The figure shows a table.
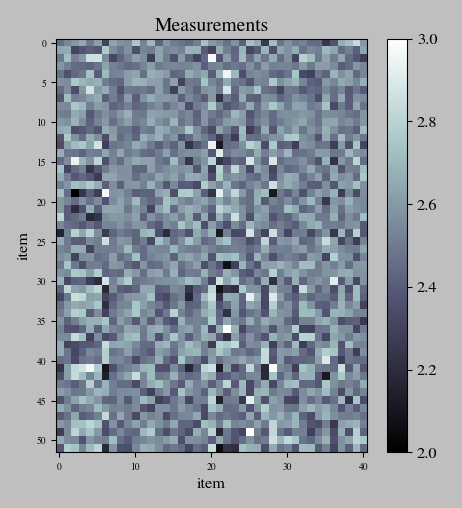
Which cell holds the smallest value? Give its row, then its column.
19, 2
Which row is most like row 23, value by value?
3
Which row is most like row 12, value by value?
7
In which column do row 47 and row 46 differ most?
33
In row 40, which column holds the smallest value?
37
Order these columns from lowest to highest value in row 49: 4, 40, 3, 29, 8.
40, 29, 8, 3, 4
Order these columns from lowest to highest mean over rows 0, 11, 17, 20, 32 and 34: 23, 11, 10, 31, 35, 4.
35, 4, 31, 11, 23, 10
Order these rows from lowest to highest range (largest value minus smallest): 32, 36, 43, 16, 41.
43, 16, 36, 32, 41
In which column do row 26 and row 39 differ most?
2
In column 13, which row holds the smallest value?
45
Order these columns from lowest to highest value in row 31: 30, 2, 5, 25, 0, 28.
0, 30, 25, 2, 28, 5
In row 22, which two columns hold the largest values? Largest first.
23, 0
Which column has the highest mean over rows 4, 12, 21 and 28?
31
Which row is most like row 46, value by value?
44
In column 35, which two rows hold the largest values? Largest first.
40, 25
